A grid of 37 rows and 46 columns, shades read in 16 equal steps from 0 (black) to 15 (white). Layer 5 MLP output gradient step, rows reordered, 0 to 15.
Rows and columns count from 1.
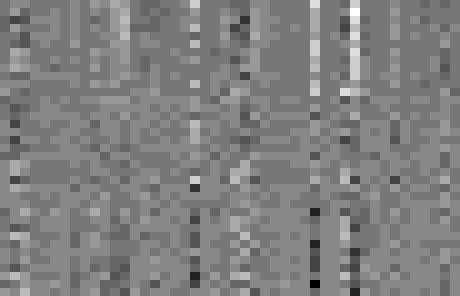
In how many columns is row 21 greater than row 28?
16
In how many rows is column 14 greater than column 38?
10
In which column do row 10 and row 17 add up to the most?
36
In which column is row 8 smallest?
24
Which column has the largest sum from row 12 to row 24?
20
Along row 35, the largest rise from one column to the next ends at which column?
21
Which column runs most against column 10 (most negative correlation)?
45
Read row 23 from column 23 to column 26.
6 11 8 5
